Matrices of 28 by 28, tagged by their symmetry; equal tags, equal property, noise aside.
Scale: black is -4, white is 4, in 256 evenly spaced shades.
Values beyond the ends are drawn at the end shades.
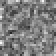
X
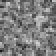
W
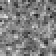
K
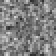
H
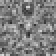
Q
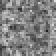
H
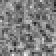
W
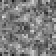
H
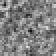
X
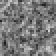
X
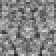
Q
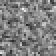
K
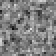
X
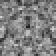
Q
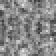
H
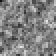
X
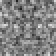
Q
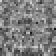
Q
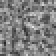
K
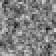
W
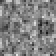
H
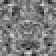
Q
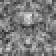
Q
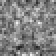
Q
